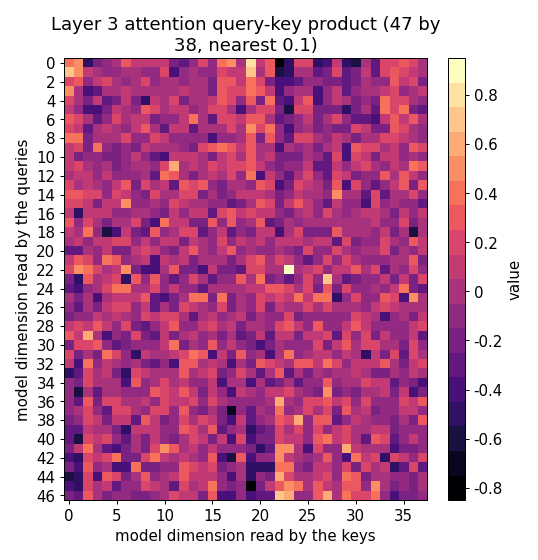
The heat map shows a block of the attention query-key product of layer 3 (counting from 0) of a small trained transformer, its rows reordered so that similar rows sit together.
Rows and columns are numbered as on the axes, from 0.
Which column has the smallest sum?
1
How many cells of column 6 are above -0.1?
22
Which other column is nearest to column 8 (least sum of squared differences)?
14
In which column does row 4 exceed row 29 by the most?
21
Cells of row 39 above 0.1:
7
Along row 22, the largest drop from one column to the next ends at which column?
24
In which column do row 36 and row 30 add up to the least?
20
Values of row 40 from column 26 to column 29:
0.3 0.4 0.1 0.2
